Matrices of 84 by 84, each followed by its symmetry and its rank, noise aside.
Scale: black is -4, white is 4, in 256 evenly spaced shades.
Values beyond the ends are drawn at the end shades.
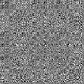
symmetric, rank seven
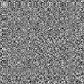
no symmetry, rank six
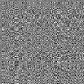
no symmetry, rank six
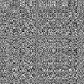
no symmetry, rank six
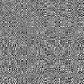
antisymmetric, rank six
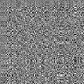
antisymmetric, rank eight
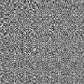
no symmetry, rank seven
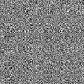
antisymmetric, rank eight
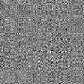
antisymmetric, rank six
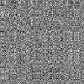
antisymmetric, rank eight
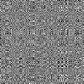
no symmetry, rank six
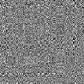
antisymmetric, rank six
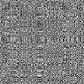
no symmetry, rank eight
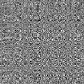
antisymmetric, rank six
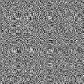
no symmetry, rank eight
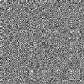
symmetric, rank eight
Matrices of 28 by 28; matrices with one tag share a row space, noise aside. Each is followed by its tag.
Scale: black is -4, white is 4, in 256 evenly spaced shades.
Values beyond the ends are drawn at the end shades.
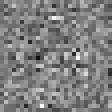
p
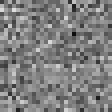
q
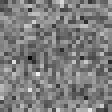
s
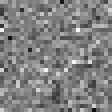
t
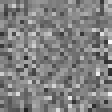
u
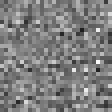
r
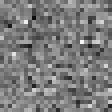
s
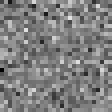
u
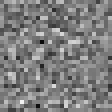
p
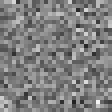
r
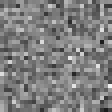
u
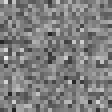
q
